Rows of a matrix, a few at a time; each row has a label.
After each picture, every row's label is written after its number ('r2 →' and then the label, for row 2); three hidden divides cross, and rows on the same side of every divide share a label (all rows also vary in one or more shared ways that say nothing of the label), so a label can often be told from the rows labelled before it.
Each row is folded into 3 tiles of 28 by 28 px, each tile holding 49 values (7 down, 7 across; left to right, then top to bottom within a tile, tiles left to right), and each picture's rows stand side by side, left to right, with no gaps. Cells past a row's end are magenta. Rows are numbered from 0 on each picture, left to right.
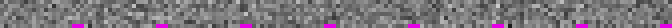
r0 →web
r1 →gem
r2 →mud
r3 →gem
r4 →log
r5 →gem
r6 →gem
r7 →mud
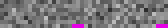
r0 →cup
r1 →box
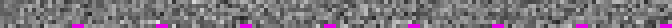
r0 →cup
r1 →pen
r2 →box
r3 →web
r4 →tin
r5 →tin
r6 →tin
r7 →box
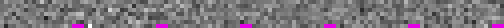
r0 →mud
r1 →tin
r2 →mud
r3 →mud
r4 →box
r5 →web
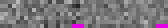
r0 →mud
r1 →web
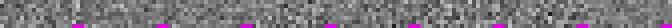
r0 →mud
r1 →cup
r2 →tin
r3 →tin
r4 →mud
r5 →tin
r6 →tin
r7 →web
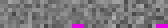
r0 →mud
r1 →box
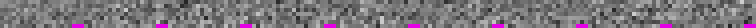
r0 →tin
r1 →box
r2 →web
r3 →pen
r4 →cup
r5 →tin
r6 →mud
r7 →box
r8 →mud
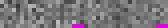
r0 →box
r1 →tin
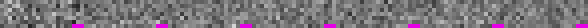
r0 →cup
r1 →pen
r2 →mud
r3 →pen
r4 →mud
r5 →gem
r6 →mud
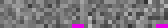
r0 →pen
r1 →web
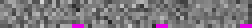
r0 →mud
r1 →cup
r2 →web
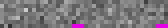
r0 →web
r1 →web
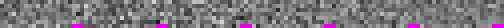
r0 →cup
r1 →box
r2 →box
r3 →box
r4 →pen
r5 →box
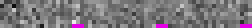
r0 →gem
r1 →pen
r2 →pen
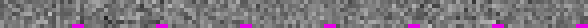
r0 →web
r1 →cup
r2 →web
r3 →web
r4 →web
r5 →pen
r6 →pen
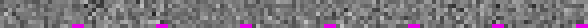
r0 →mud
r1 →mud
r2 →gem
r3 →gem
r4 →tin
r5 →tin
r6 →mud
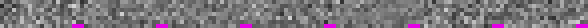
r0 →box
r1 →tin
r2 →web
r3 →gem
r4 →box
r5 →tin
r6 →pen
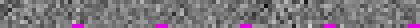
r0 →web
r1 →cup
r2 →cup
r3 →cup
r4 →pen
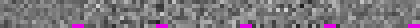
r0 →web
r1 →web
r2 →tin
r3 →mud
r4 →gem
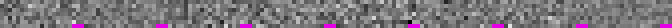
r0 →mud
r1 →web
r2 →cup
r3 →tin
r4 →gem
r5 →pen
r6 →cup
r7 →tin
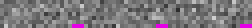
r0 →pen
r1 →gem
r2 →gem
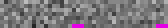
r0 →box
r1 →box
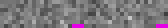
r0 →web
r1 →gem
